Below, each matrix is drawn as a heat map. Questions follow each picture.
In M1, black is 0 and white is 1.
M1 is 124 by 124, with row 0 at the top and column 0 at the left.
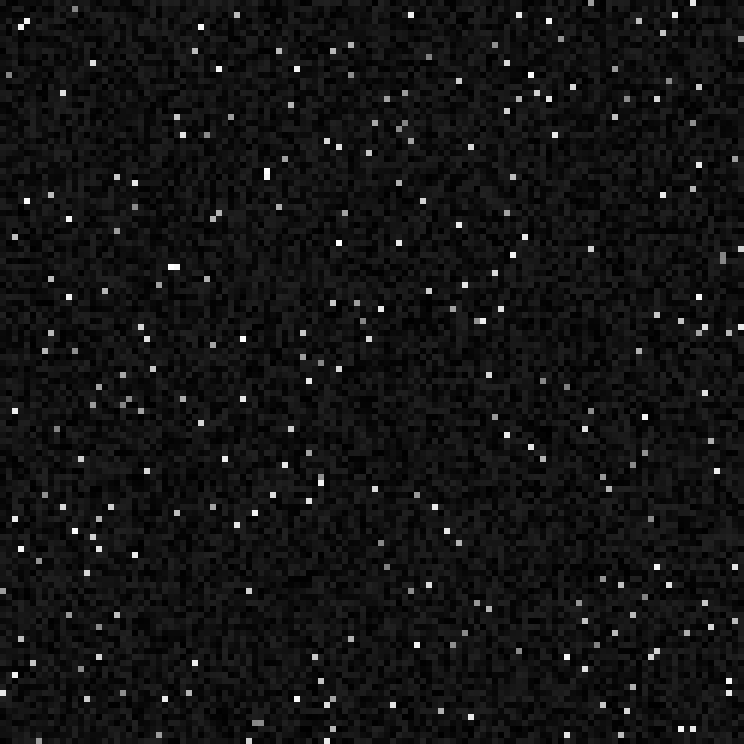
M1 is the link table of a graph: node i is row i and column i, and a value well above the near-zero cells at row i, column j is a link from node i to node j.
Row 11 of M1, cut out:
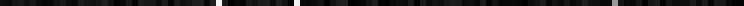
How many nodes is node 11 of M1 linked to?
3
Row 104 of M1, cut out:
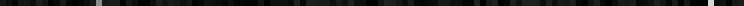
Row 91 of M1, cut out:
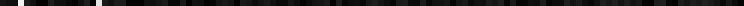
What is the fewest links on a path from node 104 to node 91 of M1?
2
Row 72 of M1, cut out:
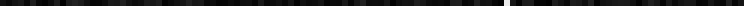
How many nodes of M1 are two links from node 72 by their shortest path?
3
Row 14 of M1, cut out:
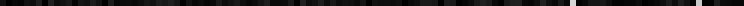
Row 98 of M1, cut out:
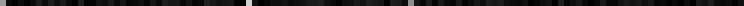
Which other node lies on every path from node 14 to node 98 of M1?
node 116
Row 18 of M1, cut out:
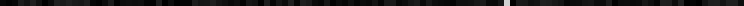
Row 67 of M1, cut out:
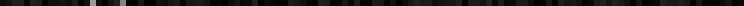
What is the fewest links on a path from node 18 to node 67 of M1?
4
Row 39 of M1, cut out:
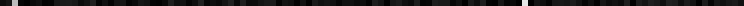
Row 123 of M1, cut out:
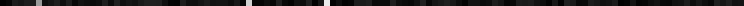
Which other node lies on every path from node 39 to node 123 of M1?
node 2
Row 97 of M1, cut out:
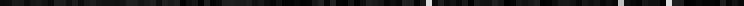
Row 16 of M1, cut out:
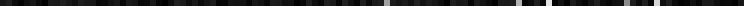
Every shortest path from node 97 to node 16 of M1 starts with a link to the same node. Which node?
node 103
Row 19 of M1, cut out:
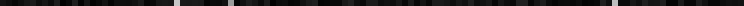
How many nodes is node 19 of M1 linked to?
3
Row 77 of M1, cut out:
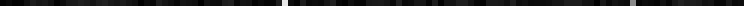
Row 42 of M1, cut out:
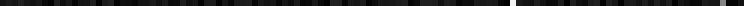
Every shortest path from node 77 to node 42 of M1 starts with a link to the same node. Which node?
node 105
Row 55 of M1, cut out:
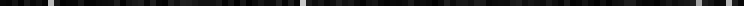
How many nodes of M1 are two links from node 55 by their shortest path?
8
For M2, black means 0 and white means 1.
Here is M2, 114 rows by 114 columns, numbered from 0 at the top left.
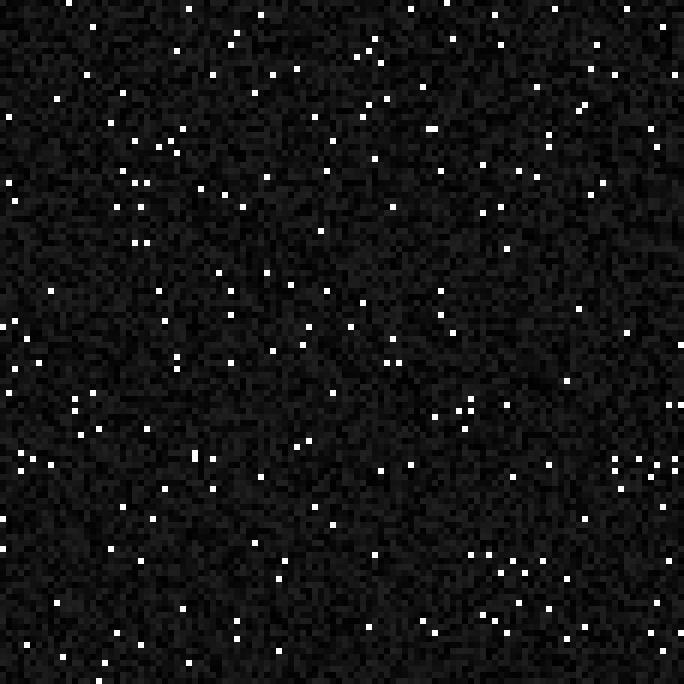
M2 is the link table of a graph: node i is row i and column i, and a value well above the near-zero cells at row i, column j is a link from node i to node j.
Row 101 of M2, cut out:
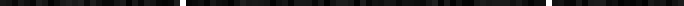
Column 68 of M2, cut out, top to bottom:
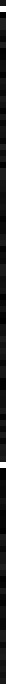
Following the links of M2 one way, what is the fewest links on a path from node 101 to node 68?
3
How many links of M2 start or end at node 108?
5
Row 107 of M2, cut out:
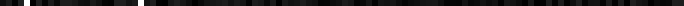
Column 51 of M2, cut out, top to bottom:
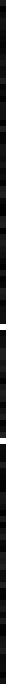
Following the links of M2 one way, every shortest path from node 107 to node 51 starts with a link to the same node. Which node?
node 23
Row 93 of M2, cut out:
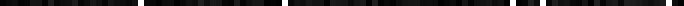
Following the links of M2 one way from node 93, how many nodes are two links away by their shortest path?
5
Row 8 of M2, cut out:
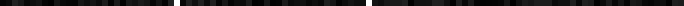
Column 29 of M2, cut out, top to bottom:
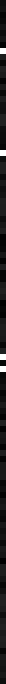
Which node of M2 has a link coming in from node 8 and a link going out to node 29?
node 61
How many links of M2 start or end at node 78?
7
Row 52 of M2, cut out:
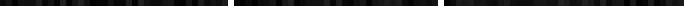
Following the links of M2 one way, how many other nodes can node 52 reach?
12
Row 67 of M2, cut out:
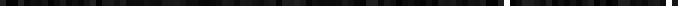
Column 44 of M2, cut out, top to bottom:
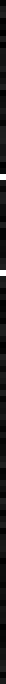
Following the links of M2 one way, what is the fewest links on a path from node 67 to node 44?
6
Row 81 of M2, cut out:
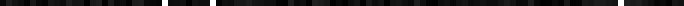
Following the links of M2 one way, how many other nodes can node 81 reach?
7
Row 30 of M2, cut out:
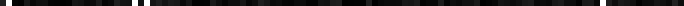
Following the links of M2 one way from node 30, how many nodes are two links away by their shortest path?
9
